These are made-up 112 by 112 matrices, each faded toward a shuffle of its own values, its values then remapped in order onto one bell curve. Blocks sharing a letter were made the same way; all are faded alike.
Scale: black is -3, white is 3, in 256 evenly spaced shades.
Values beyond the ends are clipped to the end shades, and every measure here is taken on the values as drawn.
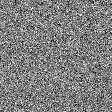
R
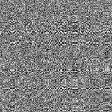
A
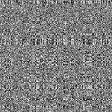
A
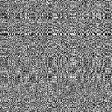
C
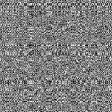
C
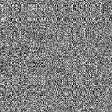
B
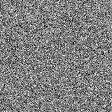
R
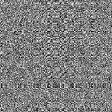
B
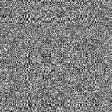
B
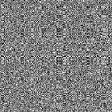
A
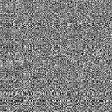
A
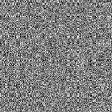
A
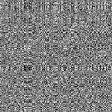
C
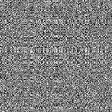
A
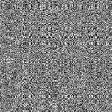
B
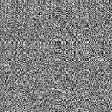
B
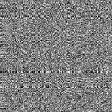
A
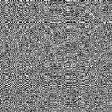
C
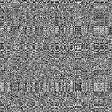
C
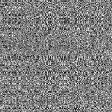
A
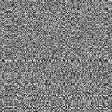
C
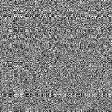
A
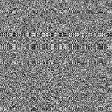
A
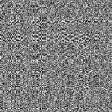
A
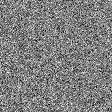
R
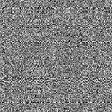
A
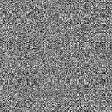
B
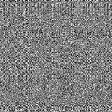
A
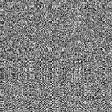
B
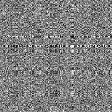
A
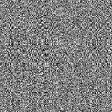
B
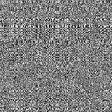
A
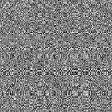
C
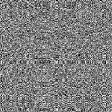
B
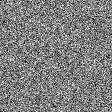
R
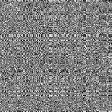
C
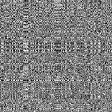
C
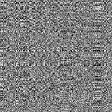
A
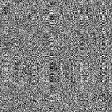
B
